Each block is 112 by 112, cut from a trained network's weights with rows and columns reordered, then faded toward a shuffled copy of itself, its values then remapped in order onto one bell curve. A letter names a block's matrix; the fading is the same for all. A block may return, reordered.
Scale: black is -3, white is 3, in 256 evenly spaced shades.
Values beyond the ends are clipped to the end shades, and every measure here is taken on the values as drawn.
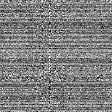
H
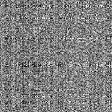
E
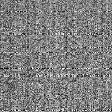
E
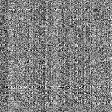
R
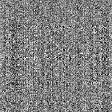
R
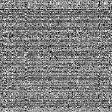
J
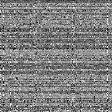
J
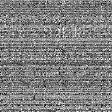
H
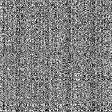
R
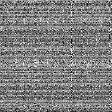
H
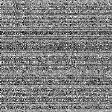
H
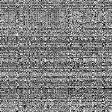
J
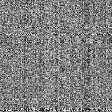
E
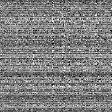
H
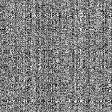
R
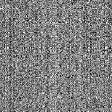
E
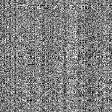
R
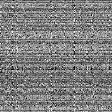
J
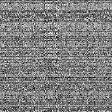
J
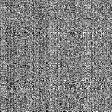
E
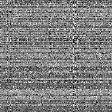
H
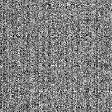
R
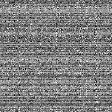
H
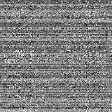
H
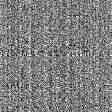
R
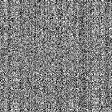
R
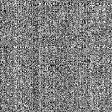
R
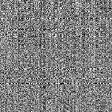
E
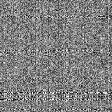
E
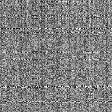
E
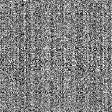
R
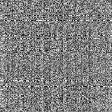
E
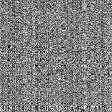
E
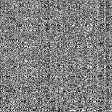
E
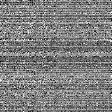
H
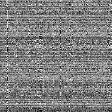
H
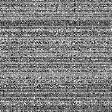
H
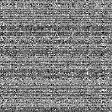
H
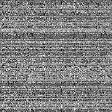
H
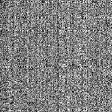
R
